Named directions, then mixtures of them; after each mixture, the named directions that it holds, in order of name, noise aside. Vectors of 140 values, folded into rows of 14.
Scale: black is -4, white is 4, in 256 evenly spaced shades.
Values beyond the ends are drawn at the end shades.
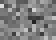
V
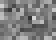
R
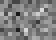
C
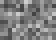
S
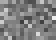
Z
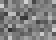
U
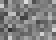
U.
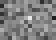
R, V, Z.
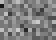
C, U, V.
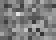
S, V.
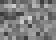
R, S, Z.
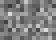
C, S.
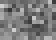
R.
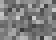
R.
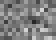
C, S, V.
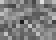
S, Z.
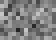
C, R.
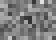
R, U, Z.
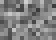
S.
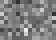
C, V, Z.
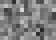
R, S, Z.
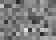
C, S, V.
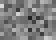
R, S, V.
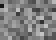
R, V, Z.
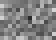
R.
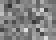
C, S, V.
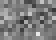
Z.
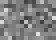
Z.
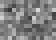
R.
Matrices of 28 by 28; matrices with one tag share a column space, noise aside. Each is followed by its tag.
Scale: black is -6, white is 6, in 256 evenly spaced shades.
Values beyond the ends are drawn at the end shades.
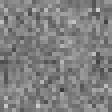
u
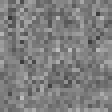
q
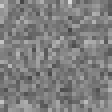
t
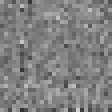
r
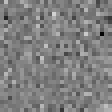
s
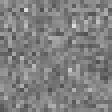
u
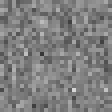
u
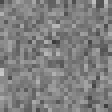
t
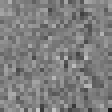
r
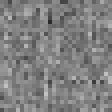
q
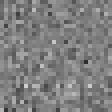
r
